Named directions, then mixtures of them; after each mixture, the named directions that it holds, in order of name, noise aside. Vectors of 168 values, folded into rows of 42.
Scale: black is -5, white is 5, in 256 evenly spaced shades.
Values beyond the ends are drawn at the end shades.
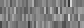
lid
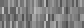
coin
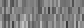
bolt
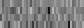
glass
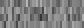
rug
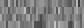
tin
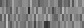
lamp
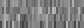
bolt, rug.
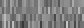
bolt.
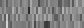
lamp.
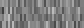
bolt, coin, lamp.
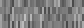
bolt, rug.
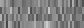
glass, lamp.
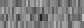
rug, tin.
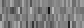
glass.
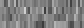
lid, rug, tin.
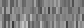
bolt.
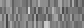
lamp.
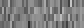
bolt, coin, lid.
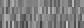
bolt.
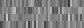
glass, lamp, lid.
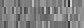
glass, lid, rug.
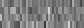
coin, glass.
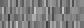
bolt, coin, lamp.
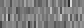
lamp, lid.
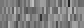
lid, rug, tin.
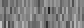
bolt, glass, lamp.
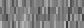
bolt, lamp, lid.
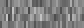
lamp, rug.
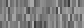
lamp, lid, tin.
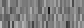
bolt, coin, glass.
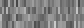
bolt, tin.
